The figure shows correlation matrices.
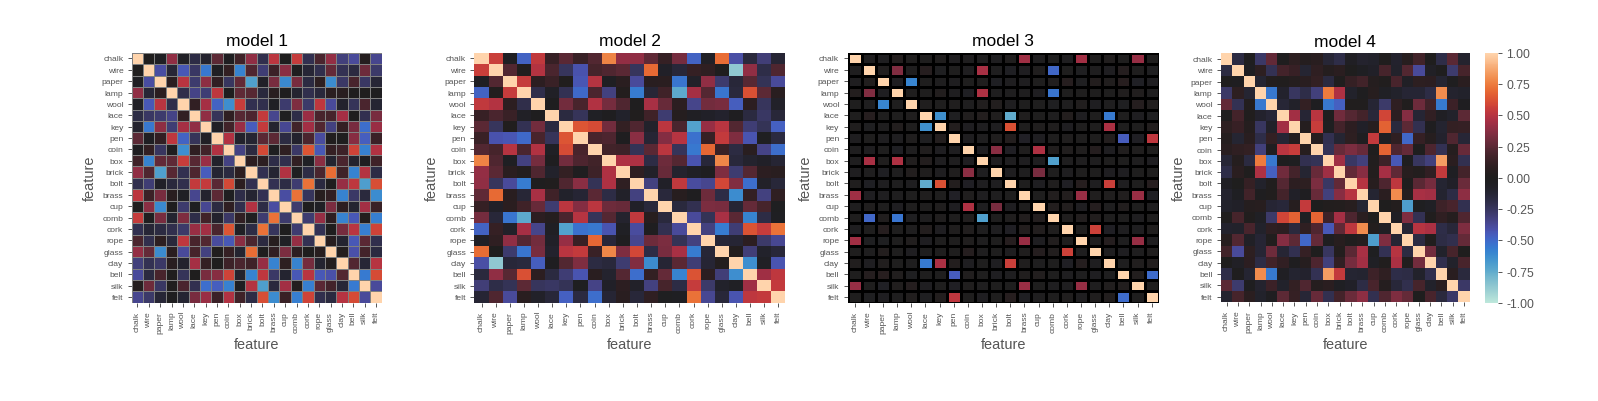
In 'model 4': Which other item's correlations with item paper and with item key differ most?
comb
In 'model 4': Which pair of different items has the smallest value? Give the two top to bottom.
cup, rope
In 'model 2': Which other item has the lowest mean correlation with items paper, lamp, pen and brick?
comb
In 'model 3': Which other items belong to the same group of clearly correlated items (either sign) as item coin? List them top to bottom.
brick, cup
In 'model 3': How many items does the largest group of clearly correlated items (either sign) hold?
4
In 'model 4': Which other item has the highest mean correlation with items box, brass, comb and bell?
brick
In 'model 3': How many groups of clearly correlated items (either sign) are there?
7
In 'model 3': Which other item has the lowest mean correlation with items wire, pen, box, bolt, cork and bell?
comb
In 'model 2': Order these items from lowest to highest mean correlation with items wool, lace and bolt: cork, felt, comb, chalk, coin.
cork, felt, coin, comb, chalk
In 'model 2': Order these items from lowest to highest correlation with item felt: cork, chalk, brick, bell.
chalk, brick, bell, cork
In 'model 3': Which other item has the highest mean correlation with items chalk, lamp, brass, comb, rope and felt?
silk
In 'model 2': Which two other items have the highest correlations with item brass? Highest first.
wire, wool
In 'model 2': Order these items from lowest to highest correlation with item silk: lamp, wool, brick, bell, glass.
wool, glass, brick, lamp, bell
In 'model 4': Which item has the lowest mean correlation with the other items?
wool
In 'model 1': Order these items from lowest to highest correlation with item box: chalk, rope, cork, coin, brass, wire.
wire, coin, brass, cork, chalk, rope
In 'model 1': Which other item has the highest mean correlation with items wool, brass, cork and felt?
key
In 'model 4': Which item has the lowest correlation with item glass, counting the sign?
wire
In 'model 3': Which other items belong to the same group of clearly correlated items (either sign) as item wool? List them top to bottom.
paper
